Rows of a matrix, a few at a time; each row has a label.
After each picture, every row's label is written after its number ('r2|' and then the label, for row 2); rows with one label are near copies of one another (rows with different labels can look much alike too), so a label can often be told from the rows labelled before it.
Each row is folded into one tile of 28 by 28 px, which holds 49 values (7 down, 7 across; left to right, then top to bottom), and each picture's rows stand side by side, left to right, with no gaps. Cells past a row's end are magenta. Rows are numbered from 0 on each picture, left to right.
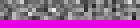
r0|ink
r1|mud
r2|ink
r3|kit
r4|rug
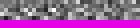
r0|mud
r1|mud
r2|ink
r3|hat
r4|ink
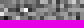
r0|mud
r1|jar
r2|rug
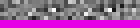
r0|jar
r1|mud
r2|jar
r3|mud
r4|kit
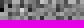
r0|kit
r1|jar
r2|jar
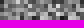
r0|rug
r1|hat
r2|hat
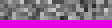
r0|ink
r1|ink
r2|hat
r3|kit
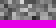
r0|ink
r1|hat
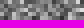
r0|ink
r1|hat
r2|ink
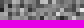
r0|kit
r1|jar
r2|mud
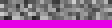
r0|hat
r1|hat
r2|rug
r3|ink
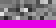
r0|mud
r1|jar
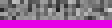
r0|jar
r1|kit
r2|kit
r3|mud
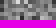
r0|rug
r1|hat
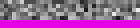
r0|ink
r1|hat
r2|hat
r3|kit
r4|mud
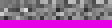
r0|mud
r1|jar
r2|jar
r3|jar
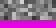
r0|ink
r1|hat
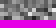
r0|hat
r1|mud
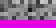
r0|jar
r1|jar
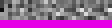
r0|kit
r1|rug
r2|mud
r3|mud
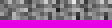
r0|ink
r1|rug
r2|rug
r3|rug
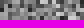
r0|kit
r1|jar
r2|hat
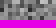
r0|kit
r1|jar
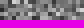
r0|jar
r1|hat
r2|mud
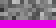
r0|jar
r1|ink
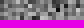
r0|rug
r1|hat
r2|kit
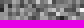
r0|kit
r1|ink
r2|mud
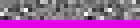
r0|mud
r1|jar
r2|kit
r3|mud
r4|ink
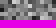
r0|jar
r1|hat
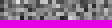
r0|rug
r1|jar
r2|hat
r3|kit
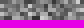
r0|hat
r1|hat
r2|ink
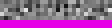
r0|mud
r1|kit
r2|kit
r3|mud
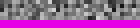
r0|kit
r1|ink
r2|kit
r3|hat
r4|kit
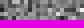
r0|jar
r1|kit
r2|mud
